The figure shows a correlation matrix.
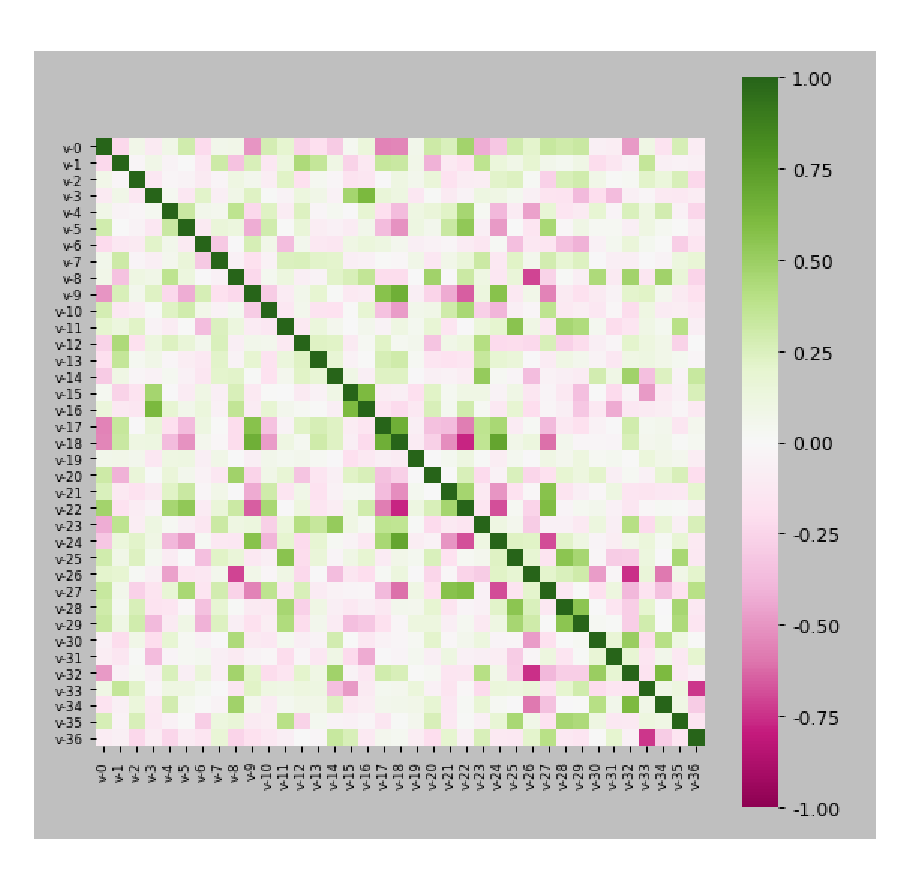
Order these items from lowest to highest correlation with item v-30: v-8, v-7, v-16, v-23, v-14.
v-16, v-7, v-23, v-14, v-8
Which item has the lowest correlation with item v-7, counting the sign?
v-6
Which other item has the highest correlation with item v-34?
v-32
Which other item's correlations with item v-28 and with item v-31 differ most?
v-25
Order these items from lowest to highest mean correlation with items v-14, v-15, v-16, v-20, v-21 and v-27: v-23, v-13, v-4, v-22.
v-13, v-23, v-4, v-22
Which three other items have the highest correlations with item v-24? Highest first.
v-18, v-9, v-17
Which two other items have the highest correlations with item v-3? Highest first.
v-16, v-15
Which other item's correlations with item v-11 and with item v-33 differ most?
v-36
